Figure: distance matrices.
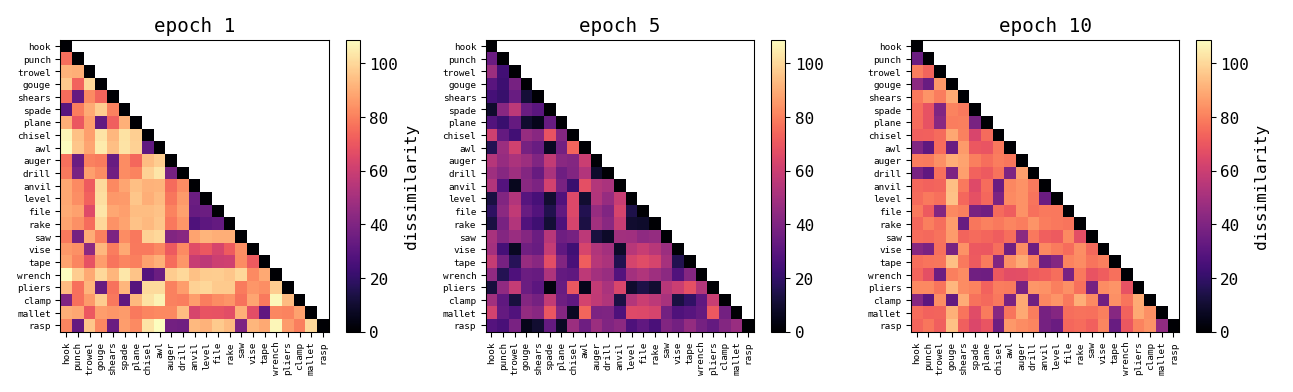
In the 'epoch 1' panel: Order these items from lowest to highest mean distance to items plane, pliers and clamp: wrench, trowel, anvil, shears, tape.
shears, tape, trowel, anvil, wrench
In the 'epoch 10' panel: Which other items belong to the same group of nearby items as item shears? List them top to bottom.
rake
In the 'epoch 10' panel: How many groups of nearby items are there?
5
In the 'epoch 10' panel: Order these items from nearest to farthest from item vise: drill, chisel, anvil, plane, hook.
drill, hook, plane, chisel, anvil
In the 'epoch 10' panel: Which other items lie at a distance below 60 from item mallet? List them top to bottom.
chisel, anvil, level, tape, rasp
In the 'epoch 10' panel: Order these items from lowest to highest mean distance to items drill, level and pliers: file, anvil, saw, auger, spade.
saw, anvil, auger, spade, file
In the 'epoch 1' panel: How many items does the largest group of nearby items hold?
6
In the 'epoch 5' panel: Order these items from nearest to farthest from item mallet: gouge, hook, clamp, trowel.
trowel, clamp, gouge, hook
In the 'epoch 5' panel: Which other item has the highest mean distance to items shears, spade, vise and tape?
auger
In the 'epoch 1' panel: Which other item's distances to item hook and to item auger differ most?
spade
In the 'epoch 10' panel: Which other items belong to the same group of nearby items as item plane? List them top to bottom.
trowel, spade, file, wrench
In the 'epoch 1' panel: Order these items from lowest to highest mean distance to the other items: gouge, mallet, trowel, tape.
tape, mallet, trowel, gouge
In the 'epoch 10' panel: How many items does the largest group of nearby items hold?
7
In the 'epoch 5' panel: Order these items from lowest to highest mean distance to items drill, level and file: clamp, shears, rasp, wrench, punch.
shears, rasp, punch, wrench, clamp
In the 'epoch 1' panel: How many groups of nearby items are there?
7
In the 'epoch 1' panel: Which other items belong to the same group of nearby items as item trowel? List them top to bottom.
vise
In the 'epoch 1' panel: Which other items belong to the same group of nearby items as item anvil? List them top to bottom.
level, file, rake
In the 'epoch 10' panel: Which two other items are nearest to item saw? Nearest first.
pliers, auger
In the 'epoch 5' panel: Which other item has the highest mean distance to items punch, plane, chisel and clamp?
awl
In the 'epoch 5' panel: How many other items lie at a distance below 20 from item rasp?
3
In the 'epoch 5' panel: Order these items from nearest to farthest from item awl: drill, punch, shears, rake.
rake, shears, punch, drill
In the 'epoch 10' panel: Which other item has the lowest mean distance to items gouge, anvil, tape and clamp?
punch
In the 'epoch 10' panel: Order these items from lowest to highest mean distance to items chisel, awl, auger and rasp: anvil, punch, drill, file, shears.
anvil, punch, drill, file, shears
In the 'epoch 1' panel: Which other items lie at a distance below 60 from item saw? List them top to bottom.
punch, shears, auger, drill, rasp
